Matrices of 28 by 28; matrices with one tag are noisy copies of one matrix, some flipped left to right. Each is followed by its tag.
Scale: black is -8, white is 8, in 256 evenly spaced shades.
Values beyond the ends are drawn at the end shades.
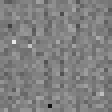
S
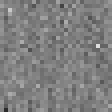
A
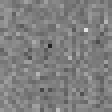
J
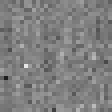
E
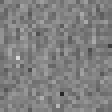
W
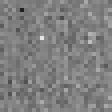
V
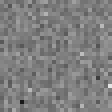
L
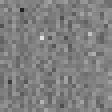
V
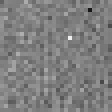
V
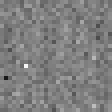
E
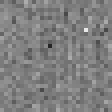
J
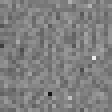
W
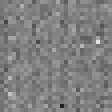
S
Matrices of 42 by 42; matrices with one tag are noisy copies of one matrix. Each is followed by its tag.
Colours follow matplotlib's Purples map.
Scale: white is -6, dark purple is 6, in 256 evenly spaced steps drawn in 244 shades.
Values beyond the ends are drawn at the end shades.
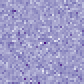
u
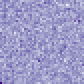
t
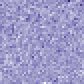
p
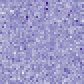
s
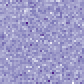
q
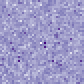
u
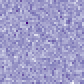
q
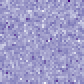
p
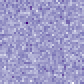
q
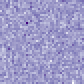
q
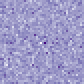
u
